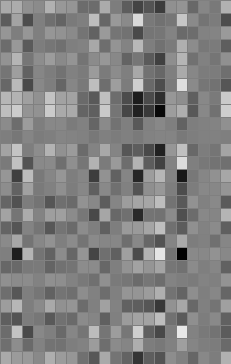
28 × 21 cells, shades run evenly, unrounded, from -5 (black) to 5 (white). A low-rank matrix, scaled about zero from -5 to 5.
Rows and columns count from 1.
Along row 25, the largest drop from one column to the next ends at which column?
16
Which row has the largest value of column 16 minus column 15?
9
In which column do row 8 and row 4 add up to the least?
15
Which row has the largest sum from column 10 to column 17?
2
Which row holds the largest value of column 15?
20
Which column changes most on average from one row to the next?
13
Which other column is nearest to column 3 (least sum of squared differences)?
6
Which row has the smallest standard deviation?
11
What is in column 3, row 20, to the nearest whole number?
2
